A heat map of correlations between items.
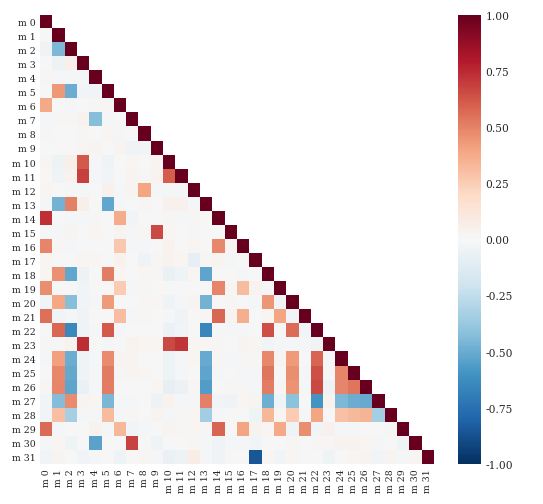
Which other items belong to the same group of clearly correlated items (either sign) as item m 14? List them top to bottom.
m 0, m 6, m 16, m 19, m 21, m 29
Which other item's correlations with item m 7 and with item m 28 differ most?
m 30
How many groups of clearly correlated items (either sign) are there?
7
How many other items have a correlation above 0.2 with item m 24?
8
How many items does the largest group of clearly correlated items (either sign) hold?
12
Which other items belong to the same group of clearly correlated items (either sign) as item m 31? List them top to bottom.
m 17
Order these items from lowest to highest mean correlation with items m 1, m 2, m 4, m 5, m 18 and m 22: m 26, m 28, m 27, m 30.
m 27, m 30, m 28, m 26
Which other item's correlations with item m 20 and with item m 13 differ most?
m 22
